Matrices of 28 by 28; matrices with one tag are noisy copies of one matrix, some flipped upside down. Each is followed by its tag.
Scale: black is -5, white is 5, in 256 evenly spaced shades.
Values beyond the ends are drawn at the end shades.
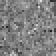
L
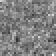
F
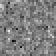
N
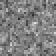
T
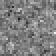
T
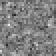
N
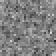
F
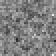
F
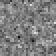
T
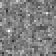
N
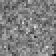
L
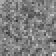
F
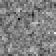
T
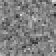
F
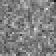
L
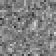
T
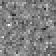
N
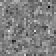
N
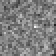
L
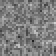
T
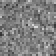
L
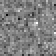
T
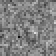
T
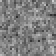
F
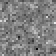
T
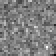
L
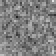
F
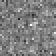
T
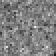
L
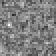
N
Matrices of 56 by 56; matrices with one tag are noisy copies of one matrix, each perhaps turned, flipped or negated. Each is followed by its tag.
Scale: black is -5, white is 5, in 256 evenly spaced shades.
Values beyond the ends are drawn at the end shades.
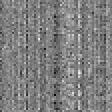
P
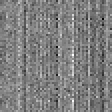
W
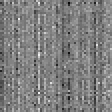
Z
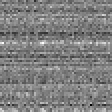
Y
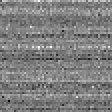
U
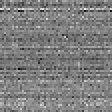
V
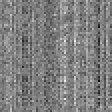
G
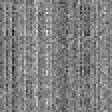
G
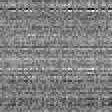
V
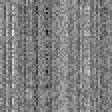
G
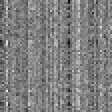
Y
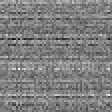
Z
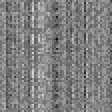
P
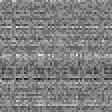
P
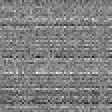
W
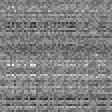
G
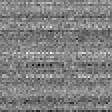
U
